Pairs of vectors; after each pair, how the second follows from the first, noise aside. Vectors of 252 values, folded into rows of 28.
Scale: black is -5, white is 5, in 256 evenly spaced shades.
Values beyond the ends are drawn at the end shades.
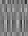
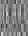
reversed, negated.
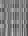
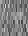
shuffled.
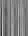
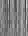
reversed, negated.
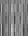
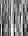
scaled up.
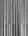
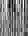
reversed, scaled up.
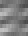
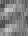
wrapped around.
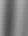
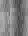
wrapped around.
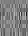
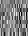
scaled up.
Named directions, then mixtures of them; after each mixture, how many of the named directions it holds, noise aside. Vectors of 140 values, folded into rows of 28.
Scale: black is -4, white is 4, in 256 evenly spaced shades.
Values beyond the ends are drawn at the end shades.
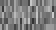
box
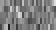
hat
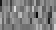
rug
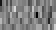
one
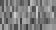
one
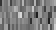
two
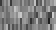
three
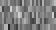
two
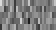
three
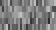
three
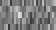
three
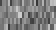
three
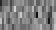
one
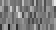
one
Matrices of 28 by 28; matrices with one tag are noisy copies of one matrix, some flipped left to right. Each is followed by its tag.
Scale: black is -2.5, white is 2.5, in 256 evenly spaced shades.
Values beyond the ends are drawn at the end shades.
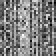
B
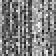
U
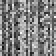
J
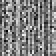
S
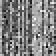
U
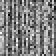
S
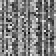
J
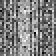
B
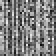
S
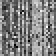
U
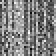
U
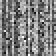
J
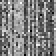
U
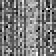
B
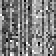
U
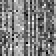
U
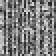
S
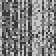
U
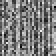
S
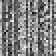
J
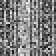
B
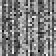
J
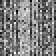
B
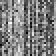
U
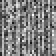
S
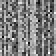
J
